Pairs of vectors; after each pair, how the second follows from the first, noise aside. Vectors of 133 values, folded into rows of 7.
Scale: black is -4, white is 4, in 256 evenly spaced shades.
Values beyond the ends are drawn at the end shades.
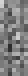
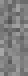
wrapped around, shrunk.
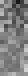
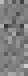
partly zeroed.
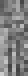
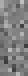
negated, partly zeroed.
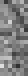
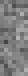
wrapped around, shrunk.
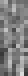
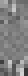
partly zeroed.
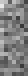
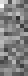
copied.
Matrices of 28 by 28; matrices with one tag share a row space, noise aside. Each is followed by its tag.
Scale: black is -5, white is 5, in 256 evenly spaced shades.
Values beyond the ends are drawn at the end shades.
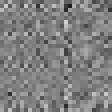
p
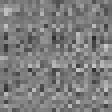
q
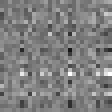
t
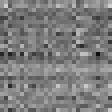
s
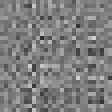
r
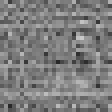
s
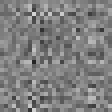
r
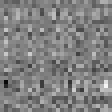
q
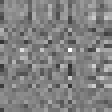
t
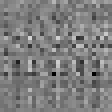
q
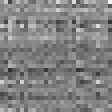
s
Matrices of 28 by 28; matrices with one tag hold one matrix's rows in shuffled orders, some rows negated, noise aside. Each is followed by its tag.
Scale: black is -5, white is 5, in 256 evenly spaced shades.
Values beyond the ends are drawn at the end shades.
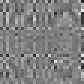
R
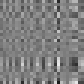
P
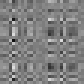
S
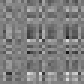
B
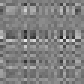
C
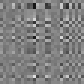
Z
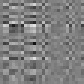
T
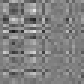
T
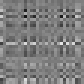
C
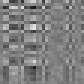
T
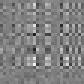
Z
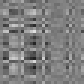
T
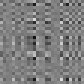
Z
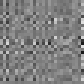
R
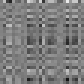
B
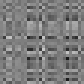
B
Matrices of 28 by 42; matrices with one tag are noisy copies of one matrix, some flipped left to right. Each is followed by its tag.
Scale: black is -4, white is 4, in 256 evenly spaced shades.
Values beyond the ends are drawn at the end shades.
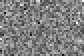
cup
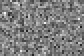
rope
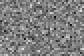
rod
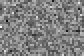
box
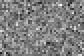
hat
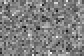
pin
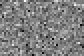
rope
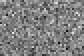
pin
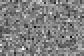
rod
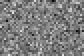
box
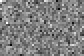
cup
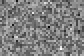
rod
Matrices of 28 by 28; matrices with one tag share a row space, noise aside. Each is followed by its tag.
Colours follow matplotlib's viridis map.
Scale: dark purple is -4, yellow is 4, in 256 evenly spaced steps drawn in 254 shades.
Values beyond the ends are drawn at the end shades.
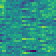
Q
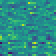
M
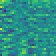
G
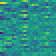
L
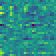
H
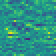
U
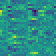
M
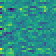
G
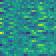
H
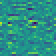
M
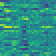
L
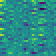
H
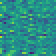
G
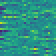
L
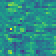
U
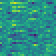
M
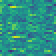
M
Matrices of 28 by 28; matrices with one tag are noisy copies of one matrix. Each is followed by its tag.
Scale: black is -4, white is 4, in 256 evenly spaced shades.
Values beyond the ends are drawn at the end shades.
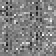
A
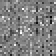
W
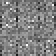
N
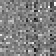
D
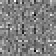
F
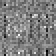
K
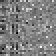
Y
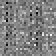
A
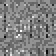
K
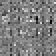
W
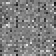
N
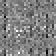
K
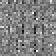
F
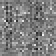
A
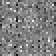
N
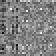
Y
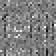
K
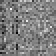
Y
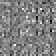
W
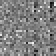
D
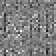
K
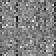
N
